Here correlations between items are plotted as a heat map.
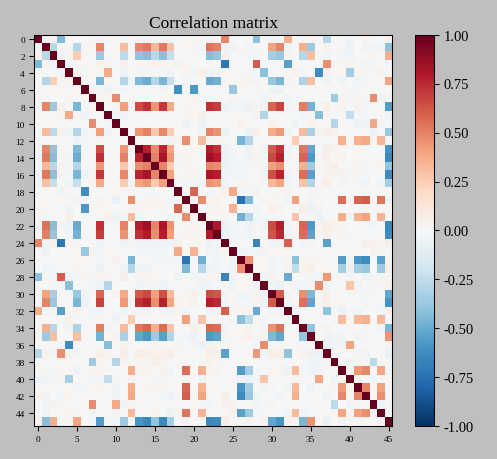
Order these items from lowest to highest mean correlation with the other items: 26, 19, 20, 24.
26, 24, 20, 19
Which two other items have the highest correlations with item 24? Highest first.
32, 0
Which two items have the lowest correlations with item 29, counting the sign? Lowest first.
4, 9
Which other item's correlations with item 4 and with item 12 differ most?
36
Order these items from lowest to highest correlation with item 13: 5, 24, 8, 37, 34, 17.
5, 24, 37, 17, 34, 8
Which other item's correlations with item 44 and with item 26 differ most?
19
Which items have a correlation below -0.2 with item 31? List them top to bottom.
2, 5, 35, 45
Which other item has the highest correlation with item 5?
45
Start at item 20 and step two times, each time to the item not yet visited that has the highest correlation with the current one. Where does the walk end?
25
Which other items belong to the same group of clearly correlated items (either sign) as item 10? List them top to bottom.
7, 38, 43
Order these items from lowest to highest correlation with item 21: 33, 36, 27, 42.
27, 36, 33, 42
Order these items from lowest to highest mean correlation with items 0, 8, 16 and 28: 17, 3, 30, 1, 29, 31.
29, 3, 17, 1, 30, 31
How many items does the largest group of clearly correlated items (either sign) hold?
17
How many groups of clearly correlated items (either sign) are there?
6
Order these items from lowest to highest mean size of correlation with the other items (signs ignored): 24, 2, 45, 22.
24, 2, 45, 22
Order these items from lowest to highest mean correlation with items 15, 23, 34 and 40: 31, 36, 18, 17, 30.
18, 36, 17, 30, 31
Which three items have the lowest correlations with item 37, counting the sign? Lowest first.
24, 32, 0
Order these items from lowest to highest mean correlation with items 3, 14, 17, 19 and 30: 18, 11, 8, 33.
18, 33, 11, 8
